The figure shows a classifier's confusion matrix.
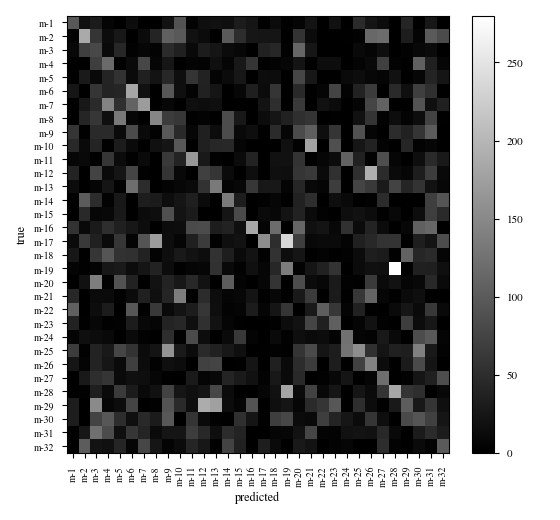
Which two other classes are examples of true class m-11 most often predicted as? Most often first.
m-24, m-27
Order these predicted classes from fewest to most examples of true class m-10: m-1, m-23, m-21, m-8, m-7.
m-7, m-8, m-1, m-23, m-21
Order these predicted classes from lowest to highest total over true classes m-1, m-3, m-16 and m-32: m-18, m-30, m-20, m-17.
m-17, m-30, m-18, m-20
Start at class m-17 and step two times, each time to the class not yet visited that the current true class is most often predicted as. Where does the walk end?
m-28
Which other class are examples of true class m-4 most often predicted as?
m-30
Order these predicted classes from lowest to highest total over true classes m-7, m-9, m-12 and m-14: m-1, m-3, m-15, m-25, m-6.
m-15, m-1, m-25, m-3, m-6
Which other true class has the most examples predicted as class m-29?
m-18
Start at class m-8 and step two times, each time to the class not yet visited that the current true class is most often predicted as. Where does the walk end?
m-20
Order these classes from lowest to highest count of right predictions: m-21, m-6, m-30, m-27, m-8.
m-21, m-30, m-27, m-8, m-6
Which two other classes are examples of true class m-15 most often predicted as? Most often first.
m-9, m-31
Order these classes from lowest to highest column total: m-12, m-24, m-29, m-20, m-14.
m-24, m-29, m-14, m-12, m-20
